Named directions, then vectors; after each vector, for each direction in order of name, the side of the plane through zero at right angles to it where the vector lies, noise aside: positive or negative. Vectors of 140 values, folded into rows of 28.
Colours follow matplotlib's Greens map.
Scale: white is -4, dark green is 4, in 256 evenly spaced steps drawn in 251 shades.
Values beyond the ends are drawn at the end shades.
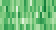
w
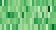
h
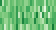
positive, negative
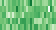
negative, negative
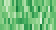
negative, negative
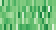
negative, positive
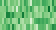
positive, positive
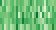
positive, negative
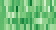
negative, negative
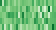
positive, negative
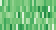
negative, positive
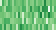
negative, positive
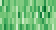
negative, positive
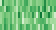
negative, positive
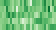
positive, positive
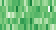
negative, negative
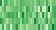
positive, negative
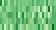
positive, negative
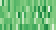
negative, positive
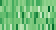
positive, negative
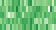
negative, negative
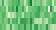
negative, negative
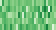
negative, positive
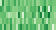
negative, positive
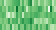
negative, negative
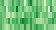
negative, negative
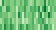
negative, positive
